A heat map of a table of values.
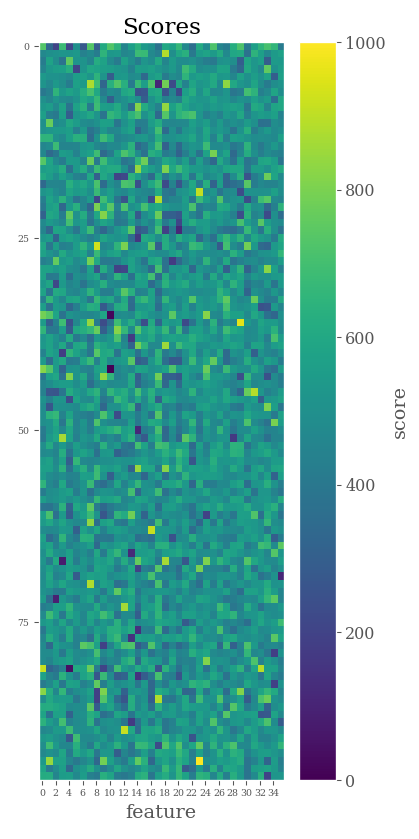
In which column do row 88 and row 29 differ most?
13
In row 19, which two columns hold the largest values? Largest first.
23, 8
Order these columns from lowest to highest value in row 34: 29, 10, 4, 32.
32, 4, 10, 29
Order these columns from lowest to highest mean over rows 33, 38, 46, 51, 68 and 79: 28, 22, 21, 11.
28, 11, 21, 22
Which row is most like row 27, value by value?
59
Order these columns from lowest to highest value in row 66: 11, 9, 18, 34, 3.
9, 3, 18, 11, 34
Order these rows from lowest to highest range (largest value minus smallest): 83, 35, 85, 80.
80, 83, 85, 35
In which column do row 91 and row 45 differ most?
1
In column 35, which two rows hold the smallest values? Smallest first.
69, 88
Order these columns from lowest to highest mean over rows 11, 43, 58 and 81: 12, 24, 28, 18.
18, 28, 12, 24
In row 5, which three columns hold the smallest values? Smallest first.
17, 19, 9
